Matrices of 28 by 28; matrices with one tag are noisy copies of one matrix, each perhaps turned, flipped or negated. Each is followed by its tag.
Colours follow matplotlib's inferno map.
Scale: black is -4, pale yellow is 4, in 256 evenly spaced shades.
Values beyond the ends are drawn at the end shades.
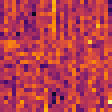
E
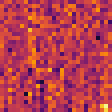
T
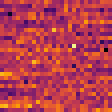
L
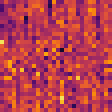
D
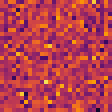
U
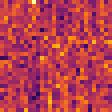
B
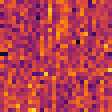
B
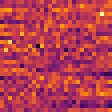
L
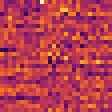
D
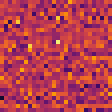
U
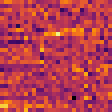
T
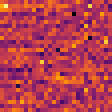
T
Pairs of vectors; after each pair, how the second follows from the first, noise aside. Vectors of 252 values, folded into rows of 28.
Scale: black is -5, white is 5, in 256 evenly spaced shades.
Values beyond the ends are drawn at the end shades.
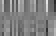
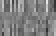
copied.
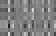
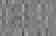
wrapped around, shrunk.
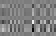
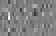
wrapped around, negated, partly zeroed.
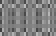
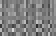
wrapped around, negated.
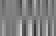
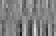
negated.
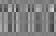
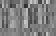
wrapped around, negated.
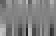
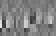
wrapped around, negated.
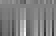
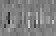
wrapped around, negated, partly zeroed.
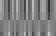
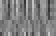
copied.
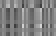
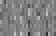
wrapped around, negated, partly zeroed.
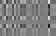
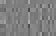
wrapped around, shrunk.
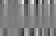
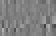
wrapped around, negated, shrunk.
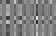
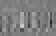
wrapped around, negated, partly zeroed.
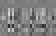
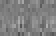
wrapped around, shrunk.
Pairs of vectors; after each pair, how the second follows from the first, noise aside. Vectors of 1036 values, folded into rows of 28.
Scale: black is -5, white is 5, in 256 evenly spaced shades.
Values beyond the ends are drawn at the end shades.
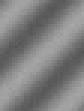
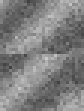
wrapped around, negated.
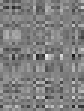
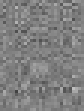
wrapped around, shrunk.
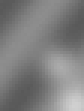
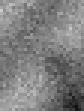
negated.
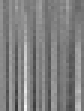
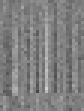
wrapped around, shrunk.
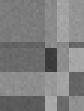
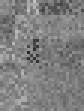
reversed, partly zeroed.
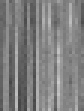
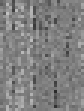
wrapped around, negated, partly zeroed.
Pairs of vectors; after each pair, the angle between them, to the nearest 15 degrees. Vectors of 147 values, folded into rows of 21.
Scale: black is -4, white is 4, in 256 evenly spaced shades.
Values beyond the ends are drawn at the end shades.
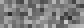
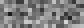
15 degrees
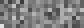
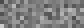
30 degrees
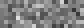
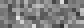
15 degrees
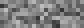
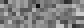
105 degrees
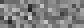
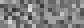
165 degrees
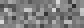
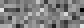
120 degrees
